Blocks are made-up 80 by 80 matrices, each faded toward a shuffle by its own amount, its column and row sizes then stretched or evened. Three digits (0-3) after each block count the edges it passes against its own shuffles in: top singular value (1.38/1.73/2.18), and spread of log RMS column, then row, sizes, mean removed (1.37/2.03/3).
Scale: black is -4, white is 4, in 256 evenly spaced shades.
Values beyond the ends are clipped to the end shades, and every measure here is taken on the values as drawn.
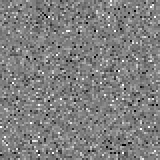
0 0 1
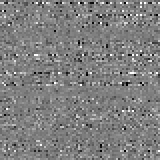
1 1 3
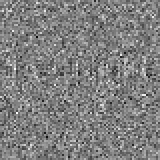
2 0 1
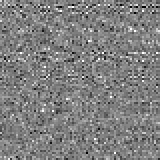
3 1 2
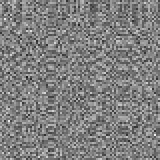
3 0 0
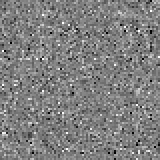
0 1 1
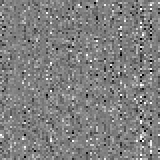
0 3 0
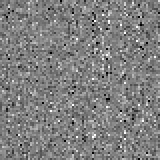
0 2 0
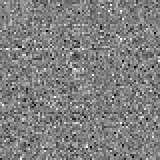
2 0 1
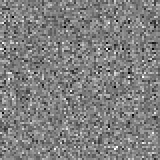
0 2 2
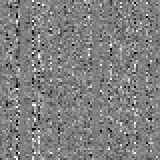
1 3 0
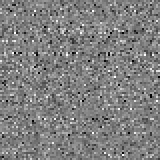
1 0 2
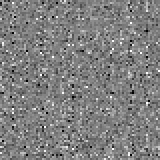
0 2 1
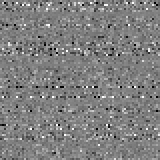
0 0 3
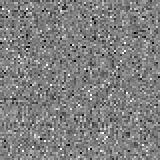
2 0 0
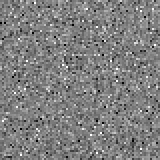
0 0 0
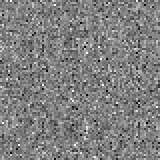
1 1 0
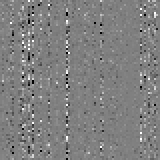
2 3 0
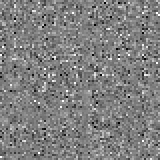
1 2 1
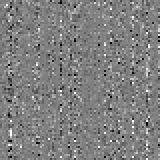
0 3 0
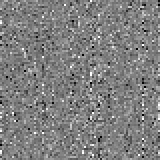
1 2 0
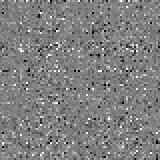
1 2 2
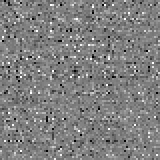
1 1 2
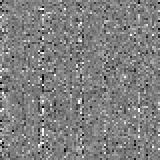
2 3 0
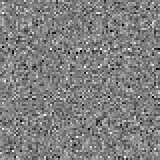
3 0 1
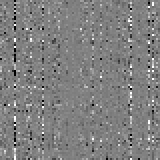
2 3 1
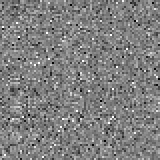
2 0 0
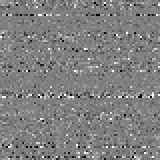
1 0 3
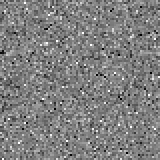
1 0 0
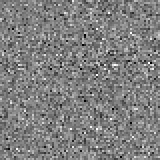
1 1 1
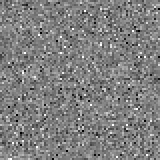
1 0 1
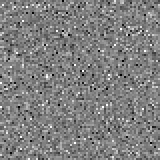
0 0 1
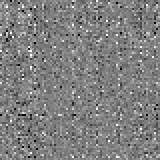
2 2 1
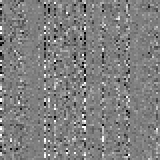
3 3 0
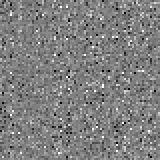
0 2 1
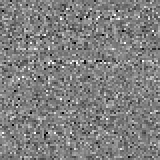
1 0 2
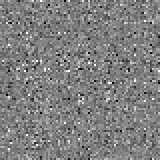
1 2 2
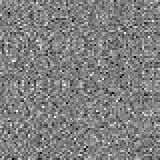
3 0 0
